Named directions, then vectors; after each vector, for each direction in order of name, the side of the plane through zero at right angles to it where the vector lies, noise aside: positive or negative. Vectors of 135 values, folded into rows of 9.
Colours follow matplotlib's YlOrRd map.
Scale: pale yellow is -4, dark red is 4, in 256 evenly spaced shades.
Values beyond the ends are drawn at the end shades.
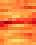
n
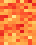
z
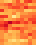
positive, positive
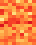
positive, negative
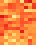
positive, positive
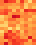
negative, negative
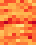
positive, negative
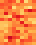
negative, negative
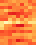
negative, positive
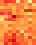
negative, negative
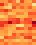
positive, negative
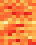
negative, positive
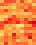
positive, negative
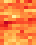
positive, positive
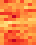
negative, negative
